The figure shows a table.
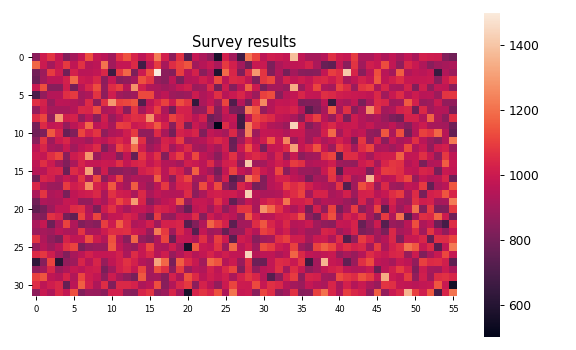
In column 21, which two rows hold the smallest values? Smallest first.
6, 23
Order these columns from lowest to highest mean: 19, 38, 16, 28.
38, 19, 16, 28
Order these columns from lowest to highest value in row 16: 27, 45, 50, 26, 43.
26, 27, 50, 43, 45
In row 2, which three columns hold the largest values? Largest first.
16, 41, 29
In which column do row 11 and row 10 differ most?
55
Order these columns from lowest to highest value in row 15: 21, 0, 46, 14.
0, 14, 46, 21
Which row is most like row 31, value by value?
25
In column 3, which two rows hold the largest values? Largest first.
8, 13
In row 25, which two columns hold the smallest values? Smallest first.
20, 53
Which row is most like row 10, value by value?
21
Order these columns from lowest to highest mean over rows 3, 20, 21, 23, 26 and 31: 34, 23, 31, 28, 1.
1, 23, 34, 31, 28
